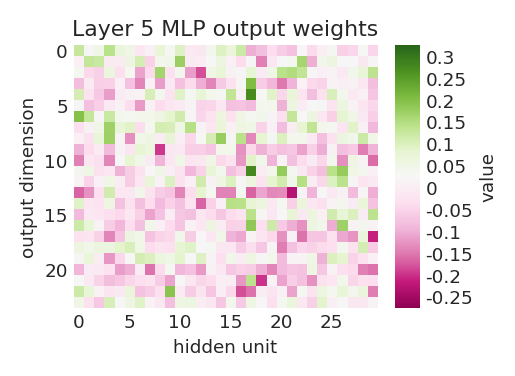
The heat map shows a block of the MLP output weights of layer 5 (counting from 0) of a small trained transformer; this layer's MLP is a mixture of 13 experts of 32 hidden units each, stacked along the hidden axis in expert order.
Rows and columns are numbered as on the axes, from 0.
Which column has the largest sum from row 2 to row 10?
17
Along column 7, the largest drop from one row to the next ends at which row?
20
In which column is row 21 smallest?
18
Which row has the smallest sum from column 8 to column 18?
13
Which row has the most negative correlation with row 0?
15
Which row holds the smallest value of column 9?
21
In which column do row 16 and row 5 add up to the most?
26
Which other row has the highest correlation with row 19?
4
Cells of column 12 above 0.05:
4
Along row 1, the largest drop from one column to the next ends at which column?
23
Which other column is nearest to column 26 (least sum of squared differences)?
19
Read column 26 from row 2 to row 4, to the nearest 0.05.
0 0 0.05
